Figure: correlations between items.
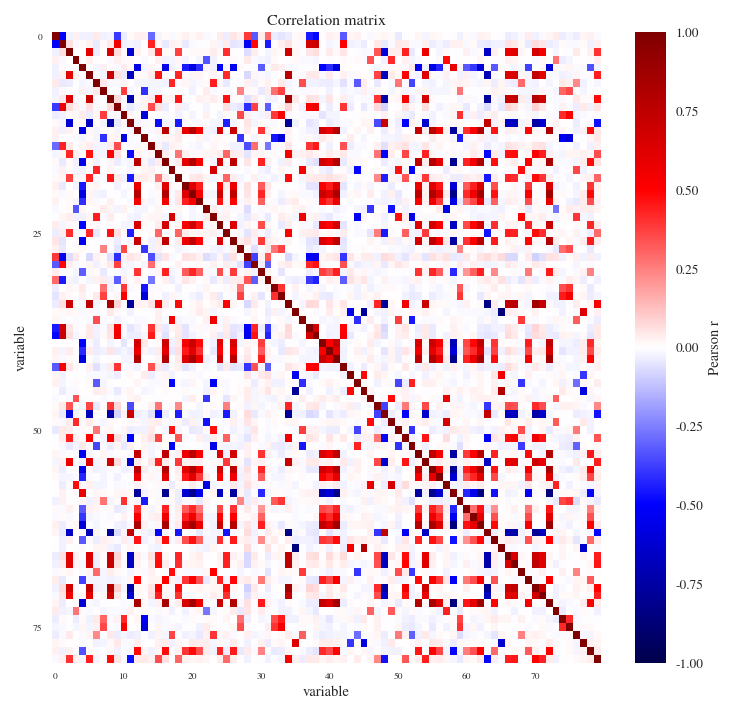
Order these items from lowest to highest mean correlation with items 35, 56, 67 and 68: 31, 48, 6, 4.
48, 4, 31, 6
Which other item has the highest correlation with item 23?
17
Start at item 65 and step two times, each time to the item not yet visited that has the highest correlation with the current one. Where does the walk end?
43
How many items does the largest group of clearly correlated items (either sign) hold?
23
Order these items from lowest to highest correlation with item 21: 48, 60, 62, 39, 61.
48, 60, 61, 39, 62
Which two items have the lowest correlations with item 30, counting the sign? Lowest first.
58, 4
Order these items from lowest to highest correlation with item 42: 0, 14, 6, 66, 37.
0, 6, 66, 14, 37
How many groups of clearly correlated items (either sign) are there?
7
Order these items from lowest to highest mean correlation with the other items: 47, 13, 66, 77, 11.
11, 13, 77, 47, 66
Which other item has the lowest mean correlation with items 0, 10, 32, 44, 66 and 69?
13
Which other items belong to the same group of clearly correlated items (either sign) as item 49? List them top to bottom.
3, 22, 46, 57, 73
